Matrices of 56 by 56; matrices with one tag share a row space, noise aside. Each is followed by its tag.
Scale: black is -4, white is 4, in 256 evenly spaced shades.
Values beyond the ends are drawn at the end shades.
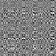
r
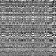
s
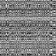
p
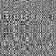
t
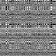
p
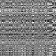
s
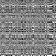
s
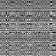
p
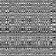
p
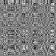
r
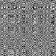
r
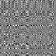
t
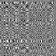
t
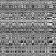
s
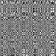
r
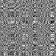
r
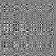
t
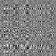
t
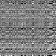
s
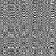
r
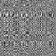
t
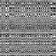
p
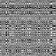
p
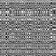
p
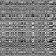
s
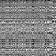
s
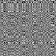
r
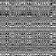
p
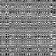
p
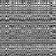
p
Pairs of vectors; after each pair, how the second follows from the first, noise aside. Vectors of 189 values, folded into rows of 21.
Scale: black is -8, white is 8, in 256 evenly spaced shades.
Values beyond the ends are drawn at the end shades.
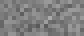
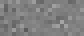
reversed, negated, partly zeroed.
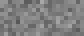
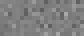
reversed, negated, partly zeroed.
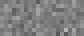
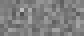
wrapped around.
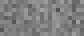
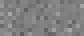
reversed, negated, partly zeroed.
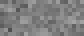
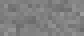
wrapped around, negated, shrunk.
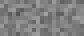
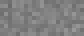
wrapped around, negated, shrunk.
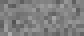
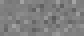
negated, partly zeroed.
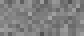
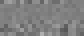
negated, partly zeroed.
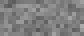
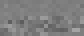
reversed, negated, partly zeroed.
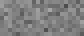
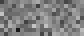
reversed, scaled up.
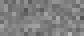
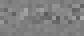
negated, partly zeroed.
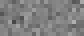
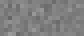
wrapped around, negated, shrunk.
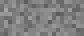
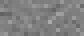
negated, partly zeroed.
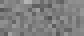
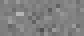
wrapped around, partly zeroed.
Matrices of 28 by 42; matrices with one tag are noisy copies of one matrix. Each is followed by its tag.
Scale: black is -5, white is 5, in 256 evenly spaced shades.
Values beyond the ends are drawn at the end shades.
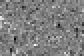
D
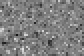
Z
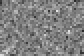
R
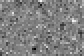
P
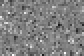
D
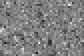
Z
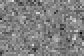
P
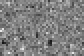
Z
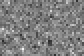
Z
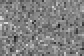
D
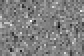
D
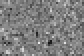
Z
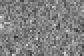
D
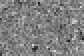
P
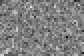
R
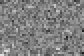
R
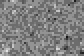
R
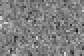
D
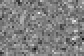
P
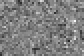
P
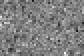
D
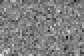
R
